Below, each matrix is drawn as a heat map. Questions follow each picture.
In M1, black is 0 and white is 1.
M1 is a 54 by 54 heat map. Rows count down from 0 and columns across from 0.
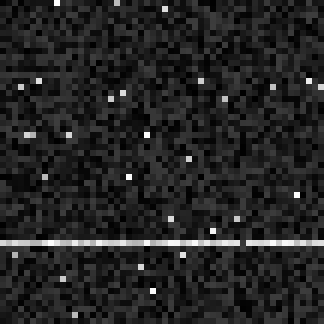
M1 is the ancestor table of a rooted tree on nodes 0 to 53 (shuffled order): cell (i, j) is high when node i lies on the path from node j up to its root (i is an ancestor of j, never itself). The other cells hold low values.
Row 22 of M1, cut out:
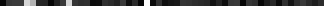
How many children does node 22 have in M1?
4
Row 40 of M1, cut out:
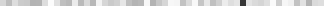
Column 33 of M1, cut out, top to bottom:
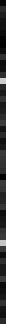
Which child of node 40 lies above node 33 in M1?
13
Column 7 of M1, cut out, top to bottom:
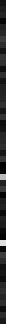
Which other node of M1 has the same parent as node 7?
21
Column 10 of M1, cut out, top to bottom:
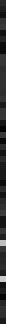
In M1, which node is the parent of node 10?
46
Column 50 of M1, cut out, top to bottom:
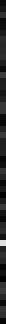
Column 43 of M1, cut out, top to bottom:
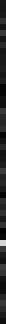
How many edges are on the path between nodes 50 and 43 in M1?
2
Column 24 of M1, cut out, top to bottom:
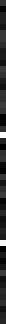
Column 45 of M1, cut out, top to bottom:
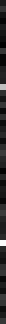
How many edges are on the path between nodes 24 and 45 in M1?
4
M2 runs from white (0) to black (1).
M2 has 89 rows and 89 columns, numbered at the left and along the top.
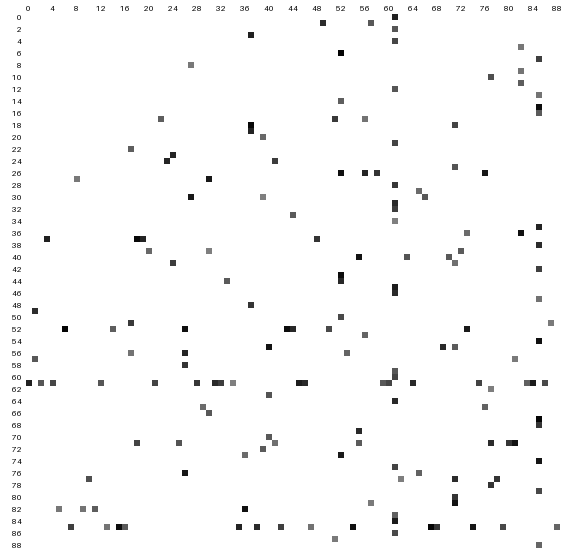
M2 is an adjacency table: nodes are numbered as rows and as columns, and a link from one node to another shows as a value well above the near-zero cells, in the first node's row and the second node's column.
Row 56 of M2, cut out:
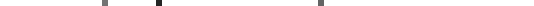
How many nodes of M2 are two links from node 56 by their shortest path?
5
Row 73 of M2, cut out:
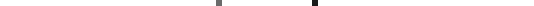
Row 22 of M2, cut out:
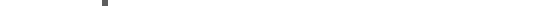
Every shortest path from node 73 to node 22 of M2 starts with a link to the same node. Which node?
node 52
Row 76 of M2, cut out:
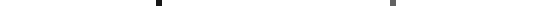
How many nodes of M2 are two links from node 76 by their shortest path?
4
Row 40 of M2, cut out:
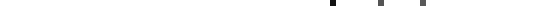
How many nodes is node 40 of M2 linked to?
3
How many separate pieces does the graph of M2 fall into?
5
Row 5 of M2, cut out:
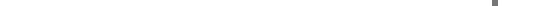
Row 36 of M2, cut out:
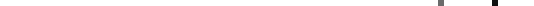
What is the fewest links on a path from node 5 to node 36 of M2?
2
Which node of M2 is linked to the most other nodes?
node 61
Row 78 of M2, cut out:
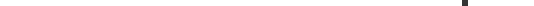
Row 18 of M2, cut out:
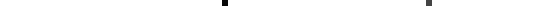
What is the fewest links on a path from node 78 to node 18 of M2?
3
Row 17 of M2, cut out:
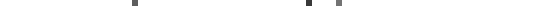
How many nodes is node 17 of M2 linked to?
3
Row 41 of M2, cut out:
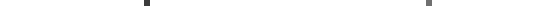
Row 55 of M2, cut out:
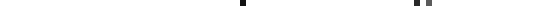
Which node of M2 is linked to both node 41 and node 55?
node 71
